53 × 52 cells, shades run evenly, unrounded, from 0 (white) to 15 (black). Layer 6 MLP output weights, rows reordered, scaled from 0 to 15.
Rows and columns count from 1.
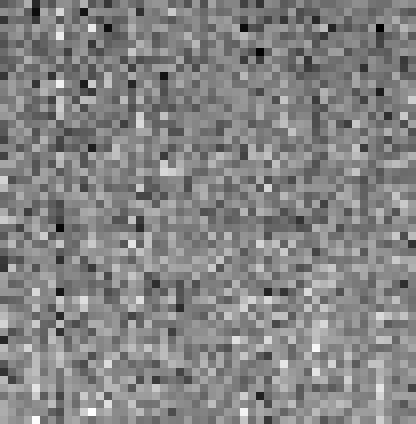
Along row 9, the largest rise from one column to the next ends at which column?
17
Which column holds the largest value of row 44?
29
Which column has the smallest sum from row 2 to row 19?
8
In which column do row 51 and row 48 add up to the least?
14
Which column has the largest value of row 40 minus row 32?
18
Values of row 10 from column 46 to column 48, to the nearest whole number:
9 8 8
